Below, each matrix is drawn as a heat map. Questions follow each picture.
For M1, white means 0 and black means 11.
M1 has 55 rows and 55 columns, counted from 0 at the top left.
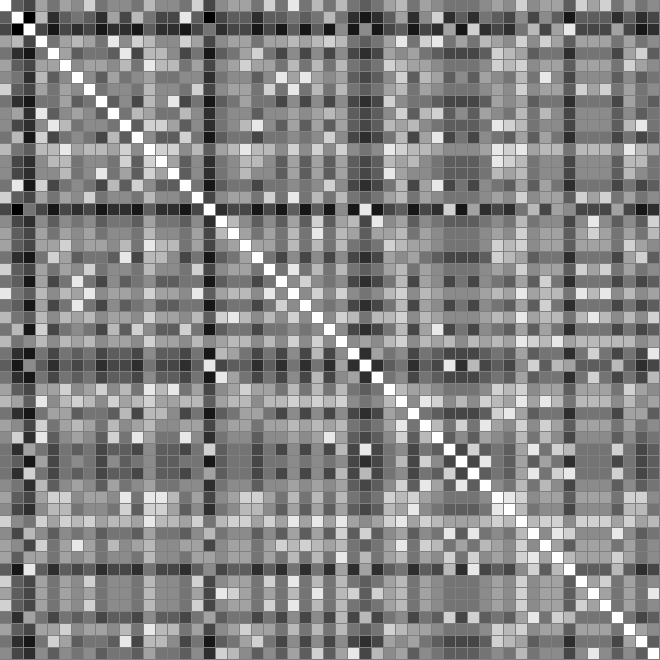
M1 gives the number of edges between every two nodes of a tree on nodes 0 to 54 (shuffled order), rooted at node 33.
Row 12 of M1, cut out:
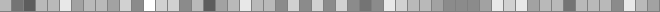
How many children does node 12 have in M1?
5
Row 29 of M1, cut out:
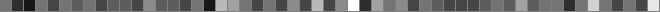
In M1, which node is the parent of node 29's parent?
49
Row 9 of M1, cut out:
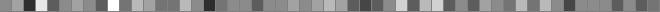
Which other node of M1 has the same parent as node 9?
36
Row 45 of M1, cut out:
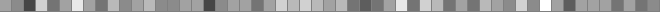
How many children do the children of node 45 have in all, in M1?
2
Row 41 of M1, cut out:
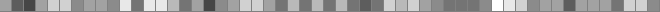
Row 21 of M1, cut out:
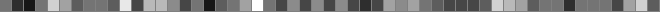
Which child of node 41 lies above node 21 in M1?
10
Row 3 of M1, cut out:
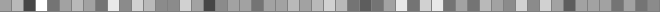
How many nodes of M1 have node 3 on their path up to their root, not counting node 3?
6
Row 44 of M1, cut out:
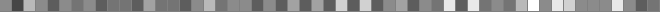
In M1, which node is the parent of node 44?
46
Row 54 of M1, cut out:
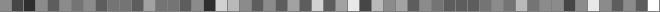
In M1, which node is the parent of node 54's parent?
26
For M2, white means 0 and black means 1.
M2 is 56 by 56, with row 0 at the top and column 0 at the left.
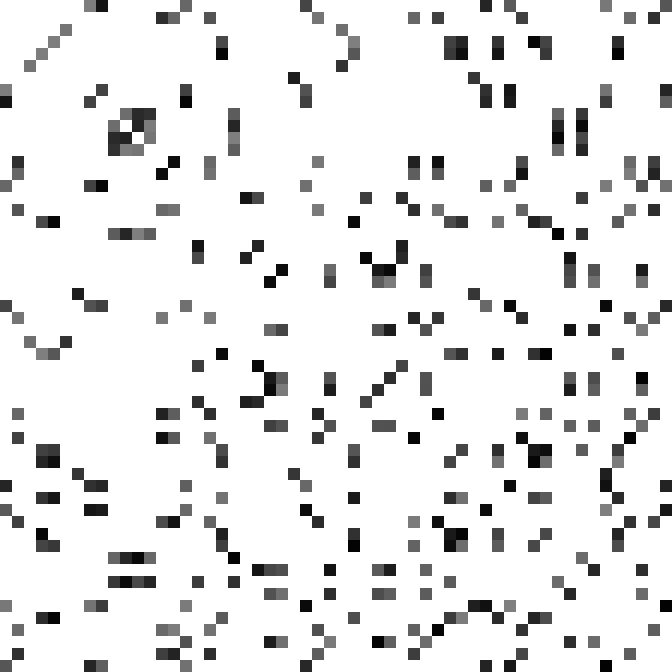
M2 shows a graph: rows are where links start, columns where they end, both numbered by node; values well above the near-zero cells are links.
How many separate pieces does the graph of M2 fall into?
2
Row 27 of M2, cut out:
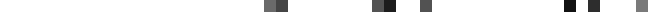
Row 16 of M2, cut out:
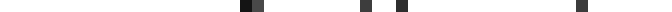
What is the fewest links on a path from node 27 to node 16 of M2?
3
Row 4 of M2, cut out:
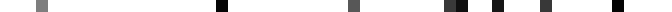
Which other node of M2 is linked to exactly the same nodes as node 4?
node 44
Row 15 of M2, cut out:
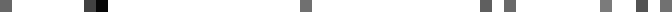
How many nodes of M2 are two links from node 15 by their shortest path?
9
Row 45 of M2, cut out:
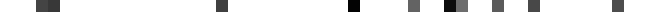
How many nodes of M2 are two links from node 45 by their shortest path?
10
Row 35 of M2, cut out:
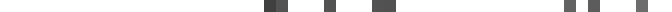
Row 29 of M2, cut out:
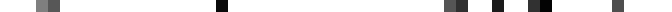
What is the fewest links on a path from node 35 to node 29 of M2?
6
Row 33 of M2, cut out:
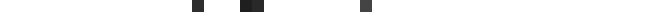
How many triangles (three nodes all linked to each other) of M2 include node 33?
5
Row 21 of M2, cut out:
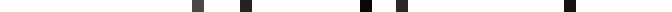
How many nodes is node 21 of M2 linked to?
5
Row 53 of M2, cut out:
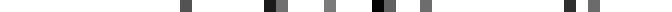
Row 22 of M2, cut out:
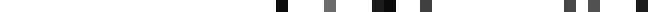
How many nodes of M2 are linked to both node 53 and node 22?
7
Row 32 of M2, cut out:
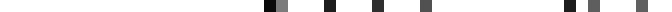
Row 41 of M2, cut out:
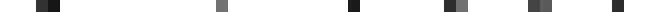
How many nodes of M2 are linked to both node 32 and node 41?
0
